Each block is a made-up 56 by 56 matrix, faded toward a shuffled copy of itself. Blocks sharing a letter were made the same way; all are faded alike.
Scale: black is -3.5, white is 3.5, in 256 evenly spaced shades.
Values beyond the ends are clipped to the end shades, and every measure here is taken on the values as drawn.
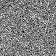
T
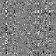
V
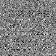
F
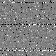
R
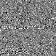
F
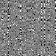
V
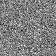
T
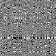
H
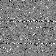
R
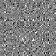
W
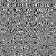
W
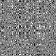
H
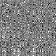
W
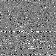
R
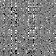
V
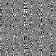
V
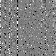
V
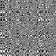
H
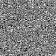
F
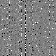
V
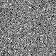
T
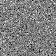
T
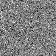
T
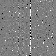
V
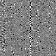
V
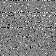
R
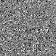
F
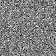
T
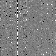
V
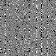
V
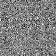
F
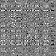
H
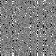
V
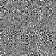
W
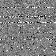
R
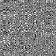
W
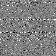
R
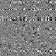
H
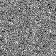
T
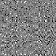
W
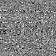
F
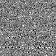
F
